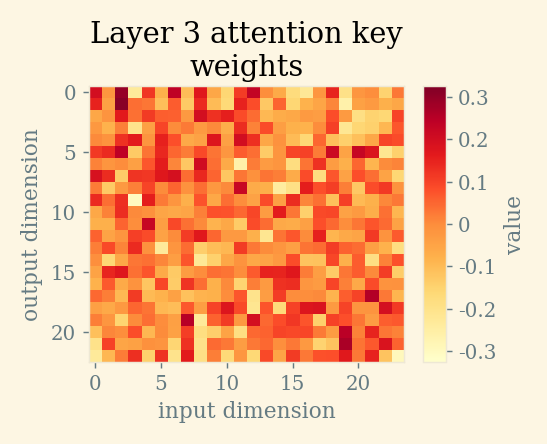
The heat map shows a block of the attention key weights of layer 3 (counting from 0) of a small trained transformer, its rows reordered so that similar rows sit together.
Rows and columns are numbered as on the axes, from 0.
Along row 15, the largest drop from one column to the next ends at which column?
23
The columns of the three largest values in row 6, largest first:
8, 5, 17
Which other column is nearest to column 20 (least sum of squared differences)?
1
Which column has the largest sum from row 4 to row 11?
4
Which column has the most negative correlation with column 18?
22
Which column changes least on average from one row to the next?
6
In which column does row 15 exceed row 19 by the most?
2
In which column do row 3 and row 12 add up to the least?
19
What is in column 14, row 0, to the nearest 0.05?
-0.05
